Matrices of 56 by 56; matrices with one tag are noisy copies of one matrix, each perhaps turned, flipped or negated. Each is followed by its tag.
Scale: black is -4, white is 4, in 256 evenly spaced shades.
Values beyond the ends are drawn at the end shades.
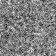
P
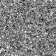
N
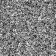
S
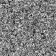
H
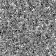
N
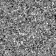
H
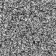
H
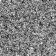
P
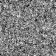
S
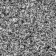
N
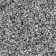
H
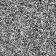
H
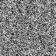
S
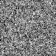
H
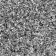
P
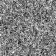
N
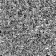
N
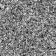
N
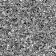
N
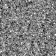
S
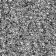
S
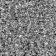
S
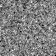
P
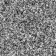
H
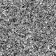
N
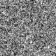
N
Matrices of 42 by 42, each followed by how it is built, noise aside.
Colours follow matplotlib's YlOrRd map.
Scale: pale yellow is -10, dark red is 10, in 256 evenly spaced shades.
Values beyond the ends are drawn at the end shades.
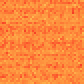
blocks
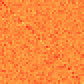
diagonal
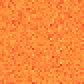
uneven columns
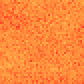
smooth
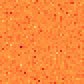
sparse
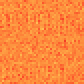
blocks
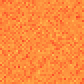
Hankel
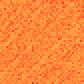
Hankel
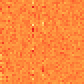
uneven columns
